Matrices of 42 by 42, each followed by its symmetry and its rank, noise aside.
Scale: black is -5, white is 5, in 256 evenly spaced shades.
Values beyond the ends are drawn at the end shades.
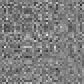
no symmetry, rank five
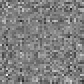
no symmetry, rank five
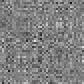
no symmetry, rank five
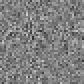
no symmetry, rank seven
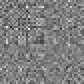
symmetric, rank six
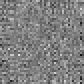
no symmetry, rank seven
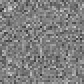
no symmetry, rank seven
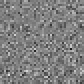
no symmetry, rank five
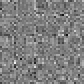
antisymmetric, rank six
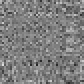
no symmetry, rank six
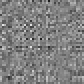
no symmetry, rank five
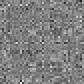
no symmetry, rank six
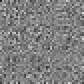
no symmetry, rank seven
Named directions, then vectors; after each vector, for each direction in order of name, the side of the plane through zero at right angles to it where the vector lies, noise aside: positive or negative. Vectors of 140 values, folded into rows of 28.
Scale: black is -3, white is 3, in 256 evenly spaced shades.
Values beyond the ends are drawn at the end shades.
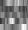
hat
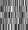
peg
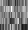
negative, positive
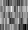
negative, positive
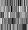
negative, negative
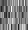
positive, positive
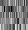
positive, negative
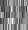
positive, positive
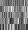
negative, positive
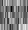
positive, negative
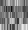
positive, negative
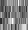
positive, positive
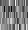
positive, negative
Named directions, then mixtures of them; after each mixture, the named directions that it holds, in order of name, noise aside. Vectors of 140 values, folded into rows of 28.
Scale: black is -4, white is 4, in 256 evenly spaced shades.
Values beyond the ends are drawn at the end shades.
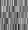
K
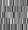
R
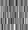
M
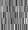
K, M.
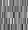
R.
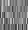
K, R.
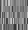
K, M, R.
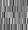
R.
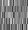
R.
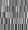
K, M, R.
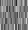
K, M.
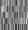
K, M, R.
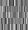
M, R.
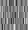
M.
